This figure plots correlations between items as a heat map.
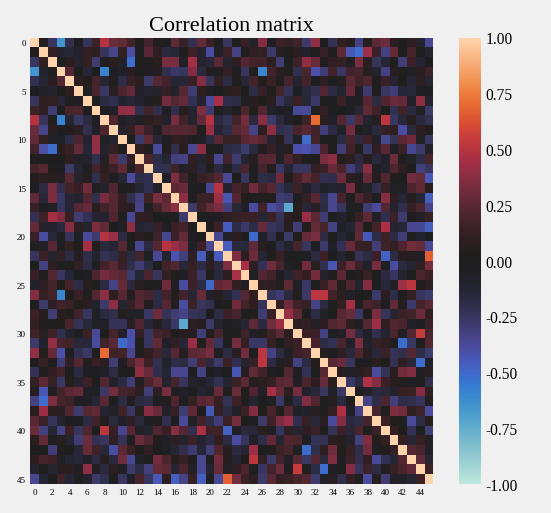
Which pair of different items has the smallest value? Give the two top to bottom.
17, 29
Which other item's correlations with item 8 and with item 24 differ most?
40
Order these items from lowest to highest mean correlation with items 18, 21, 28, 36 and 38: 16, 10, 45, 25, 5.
45, 5, 16, 10, 25
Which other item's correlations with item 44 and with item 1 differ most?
36
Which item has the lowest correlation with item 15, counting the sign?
20
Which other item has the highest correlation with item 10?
7
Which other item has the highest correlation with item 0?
8
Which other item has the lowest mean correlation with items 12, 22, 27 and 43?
19
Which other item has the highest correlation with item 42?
25
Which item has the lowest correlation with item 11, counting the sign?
2
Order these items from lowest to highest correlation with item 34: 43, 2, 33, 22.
22, 2, 33, 43
